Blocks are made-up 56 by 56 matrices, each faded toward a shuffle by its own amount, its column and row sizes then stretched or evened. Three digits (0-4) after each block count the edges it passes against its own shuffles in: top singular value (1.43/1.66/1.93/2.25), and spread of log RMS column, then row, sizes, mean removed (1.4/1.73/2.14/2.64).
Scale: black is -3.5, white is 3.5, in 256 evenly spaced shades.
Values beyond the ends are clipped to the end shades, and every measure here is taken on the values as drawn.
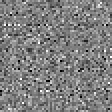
2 0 2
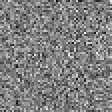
2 1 0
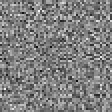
4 0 2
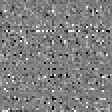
1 2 4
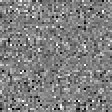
0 1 3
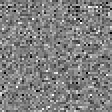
2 0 2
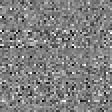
1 1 4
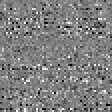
2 0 4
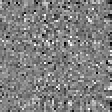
2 2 2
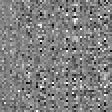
2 4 0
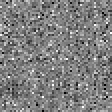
1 1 1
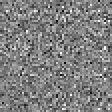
2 1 1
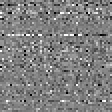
2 1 4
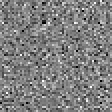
3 1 1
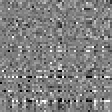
4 2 4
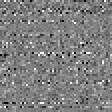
1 1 4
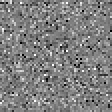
0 0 1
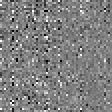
2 4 1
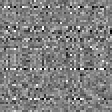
4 1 4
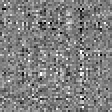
3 3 2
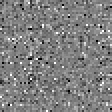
0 1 2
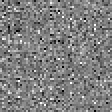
2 3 0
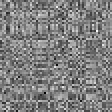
4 1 1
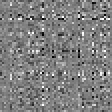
3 4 3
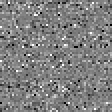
1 0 3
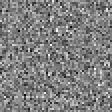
0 0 1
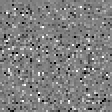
0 1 3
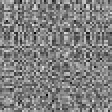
4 2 2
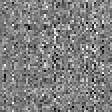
3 4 0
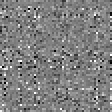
1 3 3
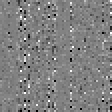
0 4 0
